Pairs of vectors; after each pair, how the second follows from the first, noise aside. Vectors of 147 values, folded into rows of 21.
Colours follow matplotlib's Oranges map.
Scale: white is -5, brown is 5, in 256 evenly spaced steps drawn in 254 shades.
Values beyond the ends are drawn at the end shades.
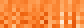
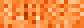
wrapped around, negated.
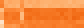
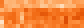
copied.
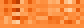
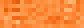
shrunk.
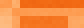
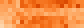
copied.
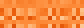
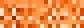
negated, scaled up.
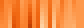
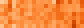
wrapped around, partly zeroed.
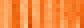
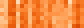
wrapped around, negated.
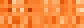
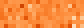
reversed, negated, partly zeroed.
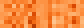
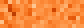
wrapped around, partly zeroed.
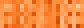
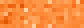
reversed, negated, partly zeroed.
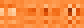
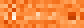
reversed, negated.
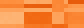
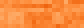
shrunk.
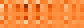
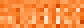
reversed, negated.
